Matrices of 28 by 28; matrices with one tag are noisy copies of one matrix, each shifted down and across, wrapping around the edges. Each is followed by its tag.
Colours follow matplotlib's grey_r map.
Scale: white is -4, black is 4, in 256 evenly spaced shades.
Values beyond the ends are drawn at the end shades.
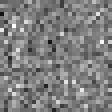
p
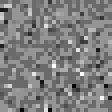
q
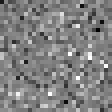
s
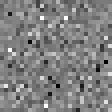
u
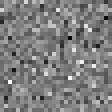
u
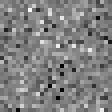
s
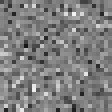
s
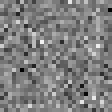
p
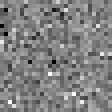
p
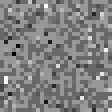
s
